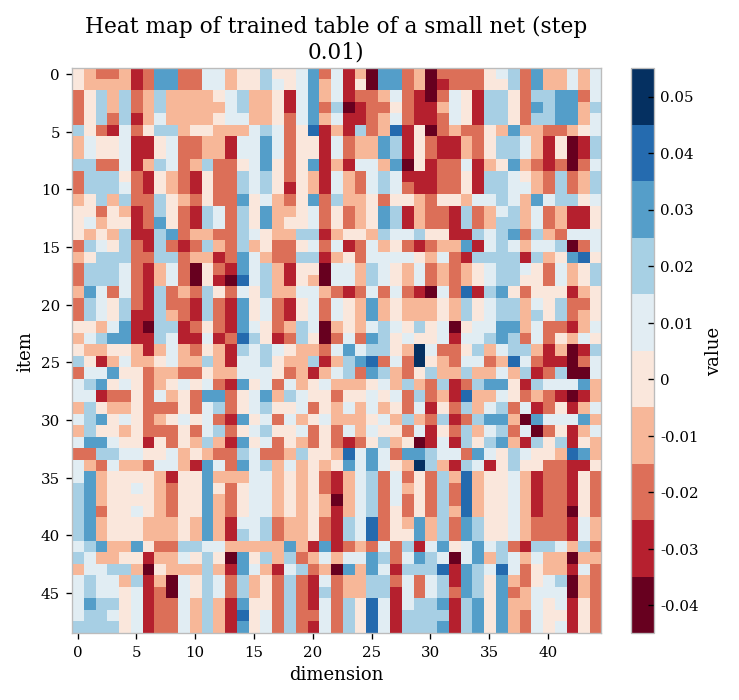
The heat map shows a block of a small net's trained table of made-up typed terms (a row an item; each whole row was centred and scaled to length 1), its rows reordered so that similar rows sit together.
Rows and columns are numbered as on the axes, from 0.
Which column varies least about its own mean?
15
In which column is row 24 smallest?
42
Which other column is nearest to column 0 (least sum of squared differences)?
24
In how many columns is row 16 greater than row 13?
24
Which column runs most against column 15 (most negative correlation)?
40
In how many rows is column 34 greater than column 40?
32
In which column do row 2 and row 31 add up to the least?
30
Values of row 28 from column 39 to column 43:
-0.01 -0.02 -0.03 -0.04 -0.03
